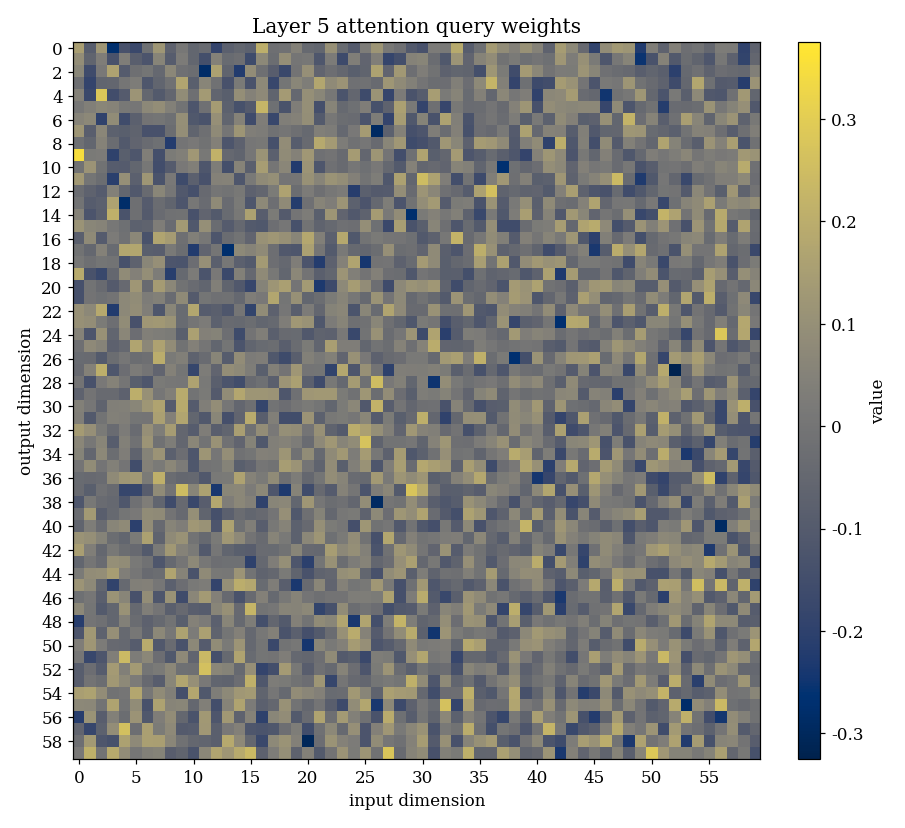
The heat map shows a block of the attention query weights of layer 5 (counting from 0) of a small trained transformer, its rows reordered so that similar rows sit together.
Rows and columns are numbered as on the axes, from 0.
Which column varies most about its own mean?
51
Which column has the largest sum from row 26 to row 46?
30
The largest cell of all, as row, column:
9, 0
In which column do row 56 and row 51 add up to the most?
11
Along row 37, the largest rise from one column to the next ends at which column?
29
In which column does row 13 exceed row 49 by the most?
31
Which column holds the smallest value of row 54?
44
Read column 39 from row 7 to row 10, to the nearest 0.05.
0.15 0.05 -0.2 -0.05
